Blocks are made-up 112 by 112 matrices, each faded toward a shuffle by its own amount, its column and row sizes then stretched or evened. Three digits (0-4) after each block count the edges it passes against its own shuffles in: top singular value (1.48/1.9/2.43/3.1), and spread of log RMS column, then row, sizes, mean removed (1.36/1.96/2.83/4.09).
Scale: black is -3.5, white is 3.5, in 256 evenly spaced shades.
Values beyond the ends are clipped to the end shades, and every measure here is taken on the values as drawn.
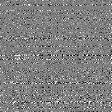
3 1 4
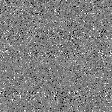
0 0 2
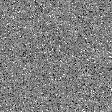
0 1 0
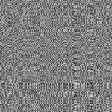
4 2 3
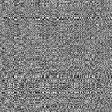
4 2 3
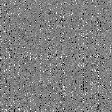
1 3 1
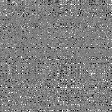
3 2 3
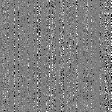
2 4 0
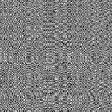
4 2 1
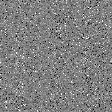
0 2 0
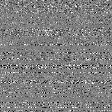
1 0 4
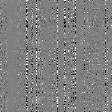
3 4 2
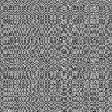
4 2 0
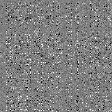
0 3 2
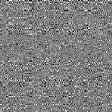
3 1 3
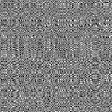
4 1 3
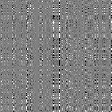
4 4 2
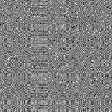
4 1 0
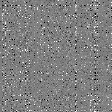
2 3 2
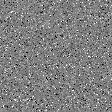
0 0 1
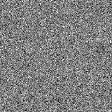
1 2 0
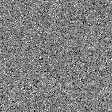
0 0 0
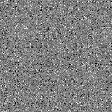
2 1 1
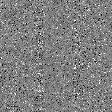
1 2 0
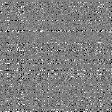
1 2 4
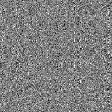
2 2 0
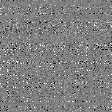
1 2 3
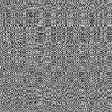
4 0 3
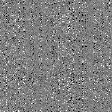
1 3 1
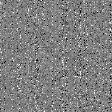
0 3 0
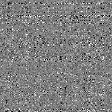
2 2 3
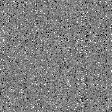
1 2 1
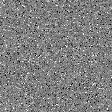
1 0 1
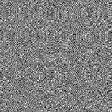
3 0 1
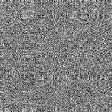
3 0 2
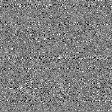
2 1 3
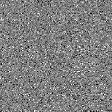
2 1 2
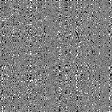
3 3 2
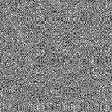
3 1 0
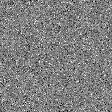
1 0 0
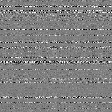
3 0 4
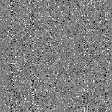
2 2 0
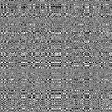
4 2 4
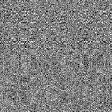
3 1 2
